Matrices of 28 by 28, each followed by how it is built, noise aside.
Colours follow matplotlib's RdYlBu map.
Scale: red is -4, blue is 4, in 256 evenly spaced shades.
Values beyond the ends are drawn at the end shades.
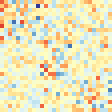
block diagonal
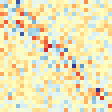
banded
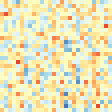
blocks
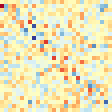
banded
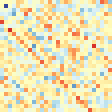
Toeplitz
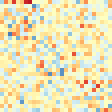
block diagonal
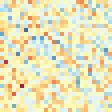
Toeplitz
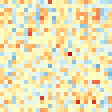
blocks
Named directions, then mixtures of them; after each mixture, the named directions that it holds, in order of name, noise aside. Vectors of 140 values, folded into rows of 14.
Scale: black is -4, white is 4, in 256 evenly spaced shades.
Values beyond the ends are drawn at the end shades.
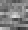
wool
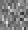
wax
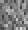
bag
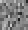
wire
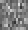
bag, wax, wire.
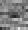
wool.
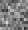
wax, wool.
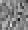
wire.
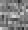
wax, wool.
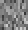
bag.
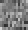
bag, wire, wool.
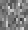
bag, wax.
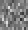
wax.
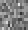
wax, wire, wool.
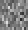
wax.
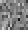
wire, wool.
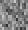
bag.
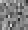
wire.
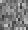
bag, wire.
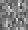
bag, wax, wire.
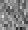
bag.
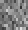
bag.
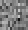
wire, wool.
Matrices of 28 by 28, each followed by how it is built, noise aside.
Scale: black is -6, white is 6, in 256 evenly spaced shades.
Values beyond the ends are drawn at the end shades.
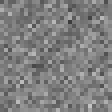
Hankel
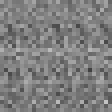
repeating columns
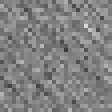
Toeplitz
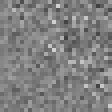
upper triangular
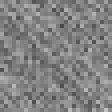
Toeplitz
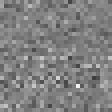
uneven rows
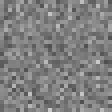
repeating columns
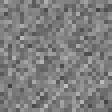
Hankel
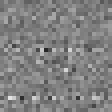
uneven rows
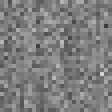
blocks
